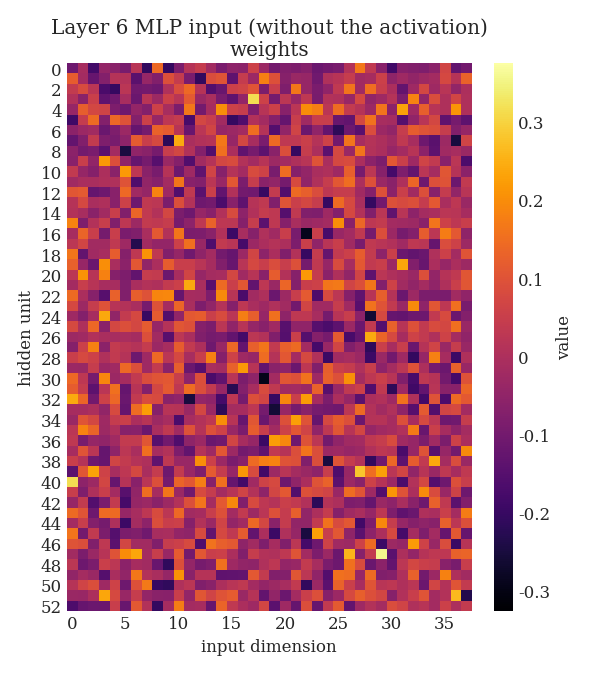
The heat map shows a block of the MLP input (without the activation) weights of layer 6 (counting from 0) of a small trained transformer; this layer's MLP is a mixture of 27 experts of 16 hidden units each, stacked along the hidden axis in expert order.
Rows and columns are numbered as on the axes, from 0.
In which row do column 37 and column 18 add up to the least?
51
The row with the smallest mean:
0
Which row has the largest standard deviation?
32
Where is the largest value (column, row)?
29, 47
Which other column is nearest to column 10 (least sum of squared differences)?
35
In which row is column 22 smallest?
16
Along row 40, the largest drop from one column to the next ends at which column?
1
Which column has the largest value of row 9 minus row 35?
3
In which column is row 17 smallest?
6
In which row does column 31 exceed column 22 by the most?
19
